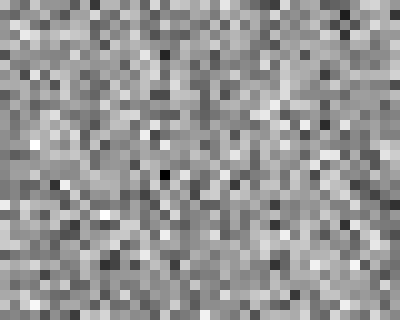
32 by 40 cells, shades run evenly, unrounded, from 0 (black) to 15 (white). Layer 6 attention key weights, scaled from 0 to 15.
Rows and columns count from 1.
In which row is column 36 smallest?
19
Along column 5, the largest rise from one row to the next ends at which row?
29
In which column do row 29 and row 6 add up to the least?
17
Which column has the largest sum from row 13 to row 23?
34
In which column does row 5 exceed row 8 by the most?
33
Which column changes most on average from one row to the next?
28
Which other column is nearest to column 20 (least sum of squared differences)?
39
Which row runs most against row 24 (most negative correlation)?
16
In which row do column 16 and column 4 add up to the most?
8
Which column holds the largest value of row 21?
1
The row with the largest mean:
25
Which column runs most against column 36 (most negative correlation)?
12
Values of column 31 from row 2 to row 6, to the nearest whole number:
7 10 8 11 5
